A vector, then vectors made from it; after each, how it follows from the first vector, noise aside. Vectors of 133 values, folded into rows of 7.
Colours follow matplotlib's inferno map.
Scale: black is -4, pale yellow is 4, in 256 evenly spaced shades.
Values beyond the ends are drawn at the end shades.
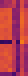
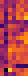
wrapped around.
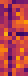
reversed.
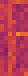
reversed, negated, shrunk.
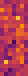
wrapped around, negated, partly zeroed.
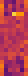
wrapped around, negated, partly zeroed.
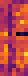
reversed.
